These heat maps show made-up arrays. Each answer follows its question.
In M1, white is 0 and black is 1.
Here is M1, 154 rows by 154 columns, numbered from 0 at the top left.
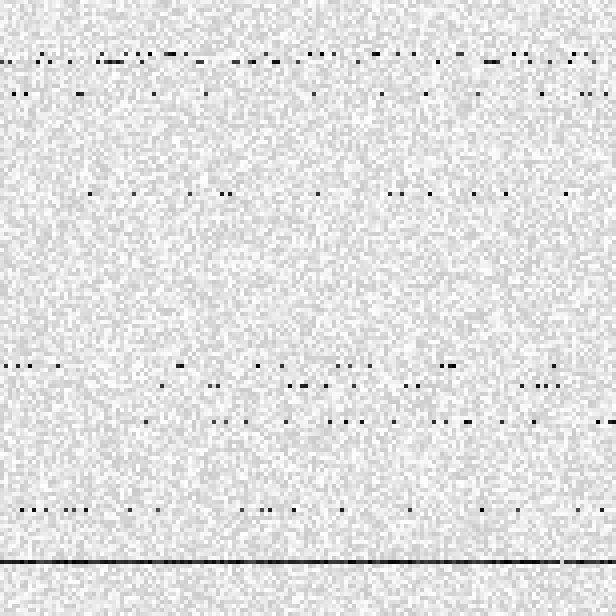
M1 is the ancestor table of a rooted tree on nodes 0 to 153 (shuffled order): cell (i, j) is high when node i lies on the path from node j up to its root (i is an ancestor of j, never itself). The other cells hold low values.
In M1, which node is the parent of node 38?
23
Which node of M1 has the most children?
15
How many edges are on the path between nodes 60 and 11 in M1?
2
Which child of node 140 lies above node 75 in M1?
96
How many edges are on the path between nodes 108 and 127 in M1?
3
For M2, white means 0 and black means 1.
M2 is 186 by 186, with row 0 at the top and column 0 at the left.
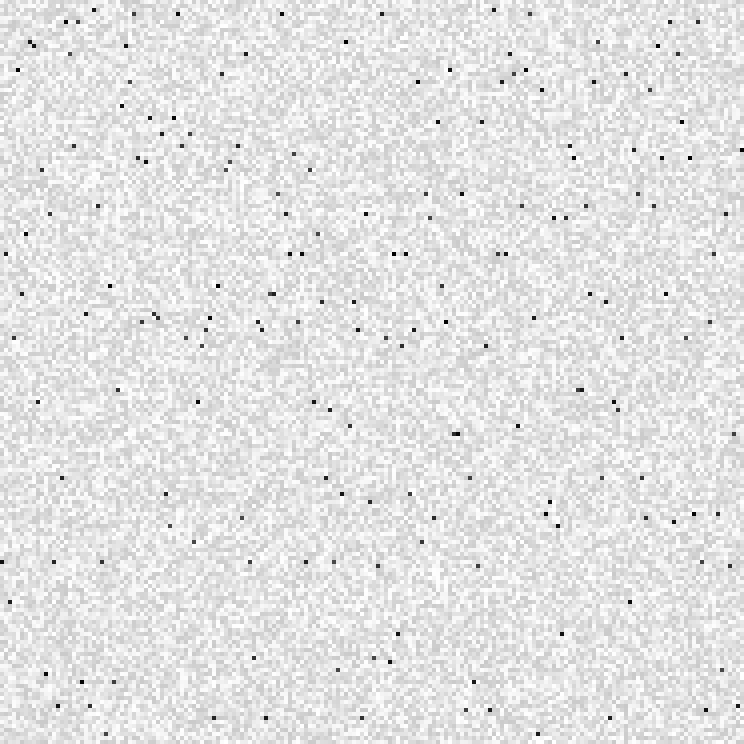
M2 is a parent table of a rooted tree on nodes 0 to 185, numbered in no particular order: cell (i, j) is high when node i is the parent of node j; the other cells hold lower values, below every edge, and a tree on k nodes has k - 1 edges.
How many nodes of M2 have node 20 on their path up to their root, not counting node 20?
6
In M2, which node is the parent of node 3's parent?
167
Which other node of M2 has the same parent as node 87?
129
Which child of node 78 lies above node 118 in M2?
38
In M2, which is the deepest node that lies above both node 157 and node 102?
150
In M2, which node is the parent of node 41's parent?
2
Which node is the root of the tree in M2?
58
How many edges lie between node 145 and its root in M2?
5
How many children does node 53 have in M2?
4
